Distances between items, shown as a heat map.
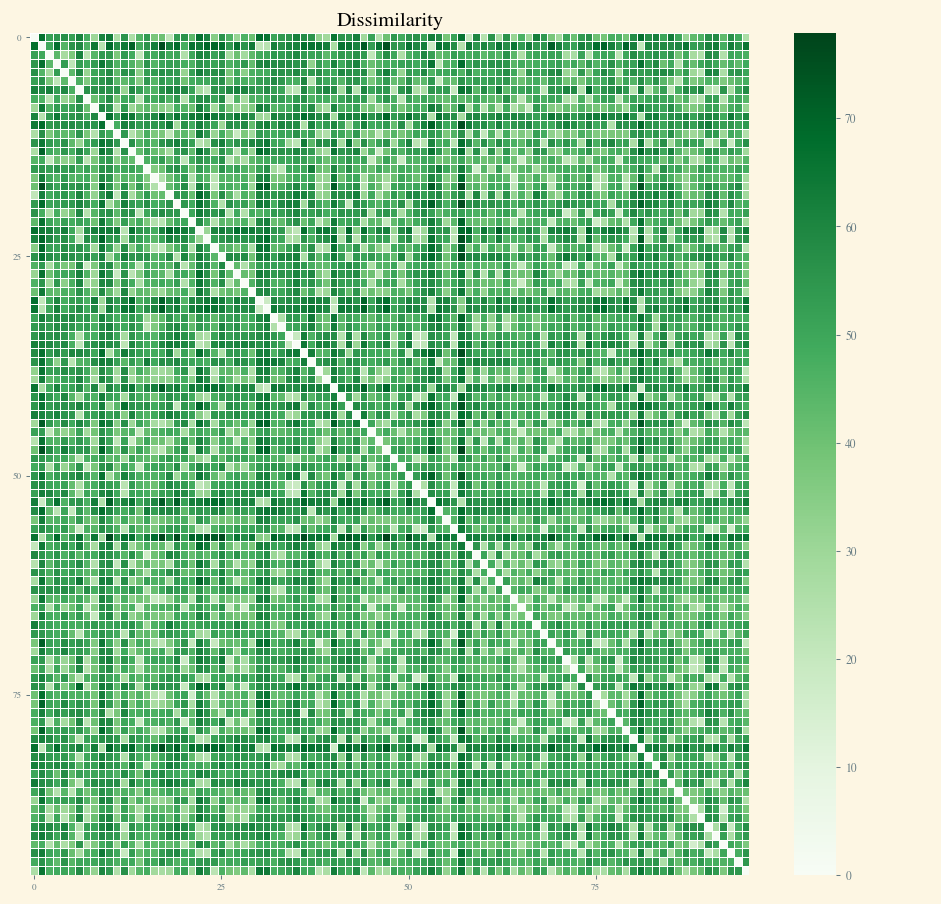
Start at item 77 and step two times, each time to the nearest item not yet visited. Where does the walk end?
50
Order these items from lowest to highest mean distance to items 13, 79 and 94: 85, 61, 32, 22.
32, 61, 85, 22
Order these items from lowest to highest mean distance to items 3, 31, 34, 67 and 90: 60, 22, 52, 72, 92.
52, 22, 92, 72, 60
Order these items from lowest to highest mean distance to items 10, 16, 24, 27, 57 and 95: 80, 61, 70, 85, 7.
70, 7, 61, 80, 85
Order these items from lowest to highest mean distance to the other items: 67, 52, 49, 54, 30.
49, 52, 67, 54, 30
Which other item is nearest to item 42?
19
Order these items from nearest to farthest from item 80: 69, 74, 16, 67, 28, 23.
23, 16, 67, 69, 28, 74
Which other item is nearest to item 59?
15
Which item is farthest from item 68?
57
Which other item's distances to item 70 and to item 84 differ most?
62
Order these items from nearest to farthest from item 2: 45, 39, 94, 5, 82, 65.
45, 65, 5, 39, 94, 82
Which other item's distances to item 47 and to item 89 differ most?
4
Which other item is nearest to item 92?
88
